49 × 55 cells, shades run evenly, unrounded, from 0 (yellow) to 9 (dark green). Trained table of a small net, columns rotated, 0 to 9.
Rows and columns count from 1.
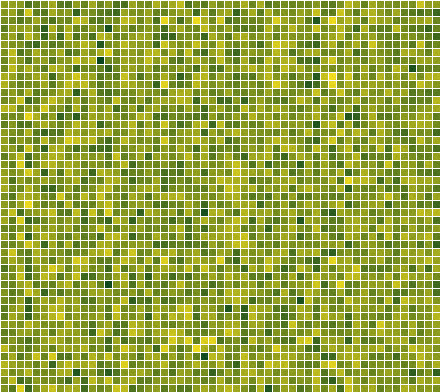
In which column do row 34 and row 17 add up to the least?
45
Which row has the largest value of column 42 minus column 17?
32
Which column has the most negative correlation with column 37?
39
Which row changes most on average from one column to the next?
34
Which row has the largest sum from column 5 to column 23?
28
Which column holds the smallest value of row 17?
43
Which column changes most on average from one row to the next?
4
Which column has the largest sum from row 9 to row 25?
40
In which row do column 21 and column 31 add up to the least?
33
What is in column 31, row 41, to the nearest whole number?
6
